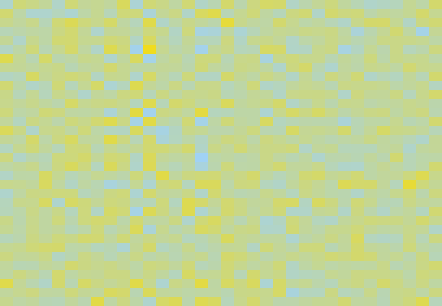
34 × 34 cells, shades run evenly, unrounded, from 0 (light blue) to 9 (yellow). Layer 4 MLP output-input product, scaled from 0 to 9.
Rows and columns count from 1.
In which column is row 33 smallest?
23
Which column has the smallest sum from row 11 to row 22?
16
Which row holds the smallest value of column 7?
11
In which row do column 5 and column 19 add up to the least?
1
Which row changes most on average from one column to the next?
6
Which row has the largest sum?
32
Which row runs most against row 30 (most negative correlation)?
26
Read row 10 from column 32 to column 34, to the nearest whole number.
4 4 2
